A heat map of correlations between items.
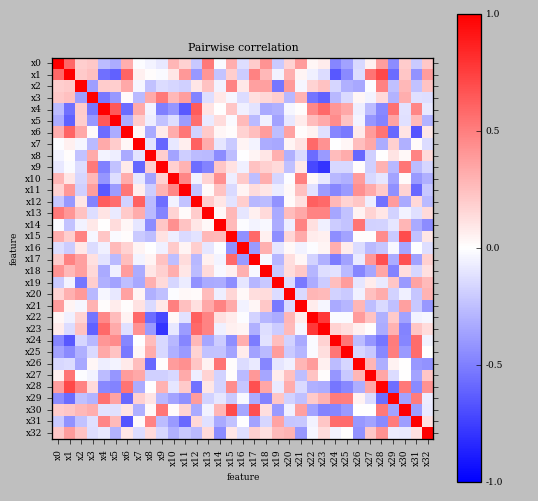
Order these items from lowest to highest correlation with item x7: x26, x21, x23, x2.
x2, x21, x26, x23
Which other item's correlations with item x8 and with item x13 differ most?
x22
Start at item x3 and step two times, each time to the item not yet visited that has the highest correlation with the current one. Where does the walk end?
x30
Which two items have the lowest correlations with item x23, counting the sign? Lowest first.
x9, x3
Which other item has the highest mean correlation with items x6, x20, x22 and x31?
x23
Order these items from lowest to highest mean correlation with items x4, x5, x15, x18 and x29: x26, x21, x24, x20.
x26, x20, x21, x24
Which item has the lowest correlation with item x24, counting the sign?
x1
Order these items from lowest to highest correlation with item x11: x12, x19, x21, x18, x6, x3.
x12, x19, x18, x21, x3, x6
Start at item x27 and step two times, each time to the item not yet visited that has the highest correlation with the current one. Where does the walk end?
x28
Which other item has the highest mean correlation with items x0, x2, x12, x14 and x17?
x15
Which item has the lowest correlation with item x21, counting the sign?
x19
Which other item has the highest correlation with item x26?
x14
